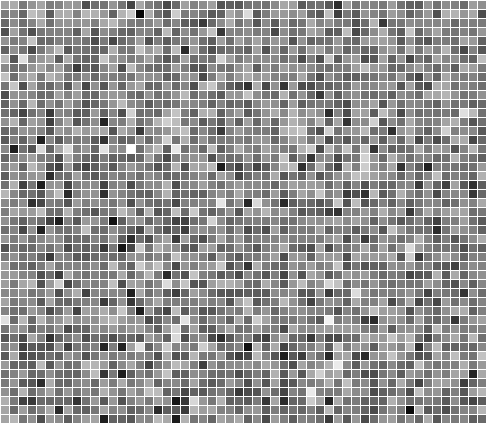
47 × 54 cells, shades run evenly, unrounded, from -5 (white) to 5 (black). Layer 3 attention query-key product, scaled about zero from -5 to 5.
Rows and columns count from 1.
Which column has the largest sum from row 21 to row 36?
15
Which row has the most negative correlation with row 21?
17
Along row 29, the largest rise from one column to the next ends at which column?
47
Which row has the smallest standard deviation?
12
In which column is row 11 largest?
36
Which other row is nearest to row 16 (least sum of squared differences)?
21
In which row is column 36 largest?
11
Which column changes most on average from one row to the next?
37
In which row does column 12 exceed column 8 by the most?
14
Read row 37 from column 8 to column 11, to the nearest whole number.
2 1 1 -1
